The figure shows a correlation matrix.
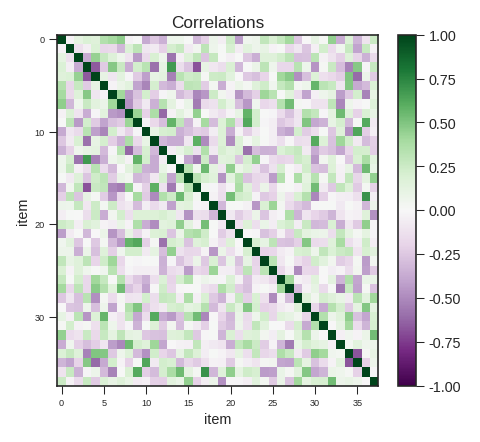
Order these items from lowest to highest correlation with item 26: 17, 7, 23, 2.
23, 17, 2, 7
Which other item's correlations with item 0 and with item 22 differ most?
7
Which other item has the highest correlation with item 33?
8
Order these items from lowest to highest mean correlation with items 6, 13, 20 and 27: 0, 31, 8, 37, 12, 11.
11, 8, 31, 37, 12, 0
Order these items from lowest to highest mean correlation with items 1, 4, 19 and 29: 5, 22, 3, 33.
3, 5, 33, 22
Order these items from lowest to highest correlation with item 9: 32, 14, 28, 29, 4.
4, 28, 32, 14, 29
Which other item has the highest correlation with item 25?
18
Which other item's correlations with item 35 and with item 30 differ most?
34
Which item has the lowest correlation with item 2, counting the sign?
13
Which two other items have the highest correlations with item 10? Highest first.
35, 3
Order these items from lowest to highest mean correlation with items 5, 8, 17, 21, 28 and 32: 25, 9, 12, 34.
25, 12, 9, 34
